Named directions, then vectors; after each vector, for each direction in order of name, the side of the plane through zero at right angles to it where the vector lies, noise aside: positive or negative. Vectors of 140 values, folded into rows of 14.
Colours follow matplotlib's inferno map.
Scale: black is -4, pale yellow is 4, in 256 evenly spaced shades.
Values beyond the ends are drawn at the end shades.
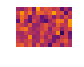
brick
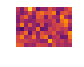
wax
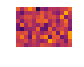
negative, positive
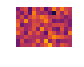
negative, negative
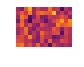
positive, positive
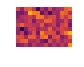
negative, positive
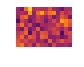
positive, positive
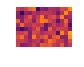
negative, positive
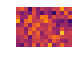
negative, negative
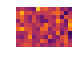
positive, negative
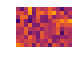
positive, positive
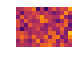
negative, positive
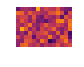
positive, negative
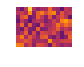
positive, positive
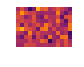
positive, negative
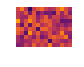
negative, negative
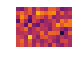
positive, positive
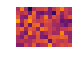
negative, negative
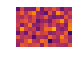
positive, negative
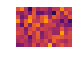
negative, negative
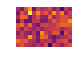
positive, positive
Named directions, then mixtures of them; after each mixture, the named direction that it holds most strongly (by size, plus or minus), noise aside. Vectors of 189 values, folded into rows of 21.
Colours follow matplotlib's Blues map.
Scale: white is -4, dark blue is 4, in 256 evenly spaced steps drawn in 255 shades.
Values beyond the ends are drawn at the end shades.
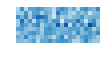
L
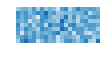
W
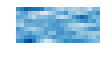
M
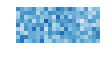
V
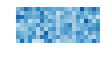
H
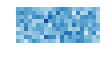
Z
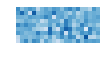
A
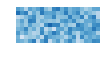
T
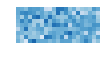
Z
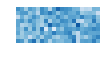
T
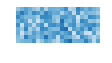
W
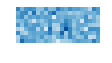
A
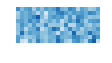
W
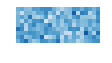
Z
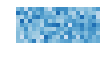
T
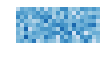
W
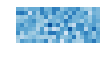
T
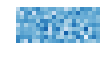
A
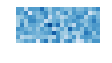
T
